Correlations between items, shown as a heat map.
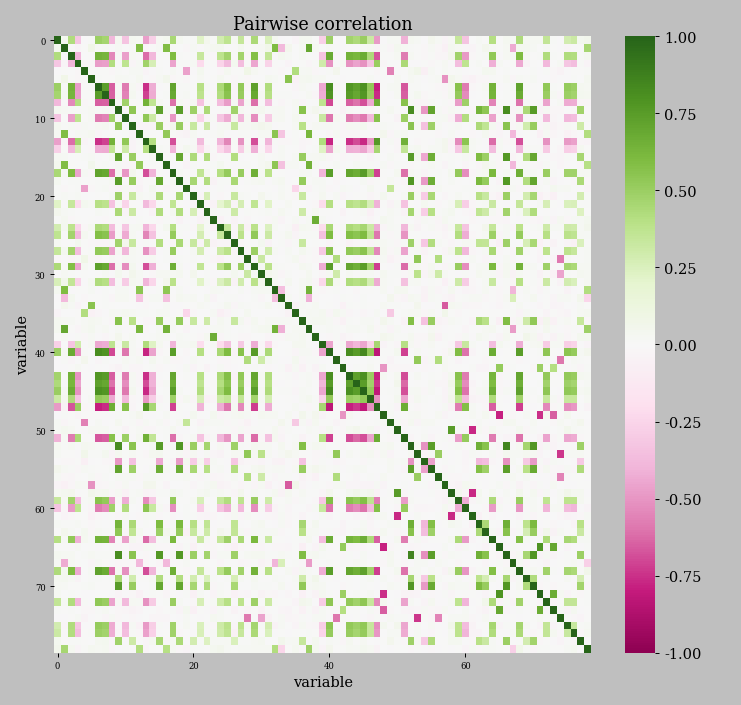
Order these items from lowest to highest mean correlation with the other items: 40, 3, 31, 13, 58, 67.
13, 3, 67, 58, 31, 40
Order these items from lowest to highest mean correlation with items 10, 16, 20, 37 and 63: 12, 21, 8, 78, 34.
21, 34, 8, 78, 12
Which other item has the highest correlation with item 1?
37
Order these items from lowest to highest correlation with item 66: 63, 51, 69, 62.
51, 69, 63, 62
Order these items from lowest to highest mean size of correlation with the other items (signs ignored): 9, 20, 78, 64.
78, 20, 9, 64
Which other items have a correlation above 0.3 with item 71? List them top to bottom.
42, 65, 73
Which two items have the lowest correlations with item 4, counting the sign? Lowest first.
49, 19
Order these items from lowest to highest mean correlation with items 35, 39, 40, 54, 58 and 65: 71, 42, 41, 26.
26, 41, 42, 71
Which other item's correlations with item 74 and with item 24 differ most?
53
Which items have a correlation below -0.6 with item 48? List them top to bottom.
65, 71, 73
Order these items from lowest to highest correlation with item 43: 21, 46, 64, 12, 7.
12, 21, 46, 64, 7
